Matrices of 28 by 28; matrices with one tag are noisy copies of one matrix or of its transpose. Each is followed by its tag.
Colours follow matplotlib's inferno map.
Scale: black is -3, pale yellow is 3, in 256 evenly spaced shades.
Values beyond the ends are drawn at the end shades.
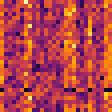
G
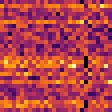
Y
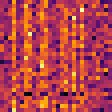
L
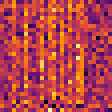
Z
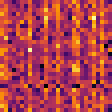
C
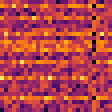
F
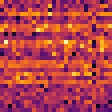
L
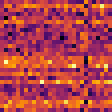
Y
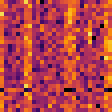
G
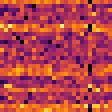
G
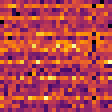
F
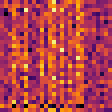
Z
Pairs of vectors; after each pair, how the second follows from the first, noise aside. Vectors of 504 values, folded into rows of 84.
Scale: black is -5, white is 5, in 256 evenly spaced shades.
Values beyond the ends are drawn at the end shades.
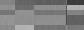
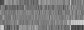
wrapped around, negated, partly zeroed.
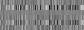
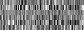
scaled up.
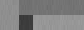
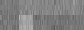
negated, shrunk.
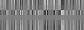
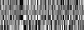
reversed, negated, scaled up.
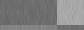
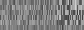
sign-scrambled.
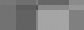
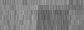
negated, shrunk.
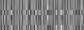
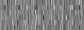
wrapped around, negated, partly zeroed.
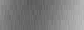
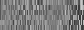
sign-scrambled.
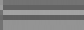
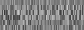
sign-scrambled.
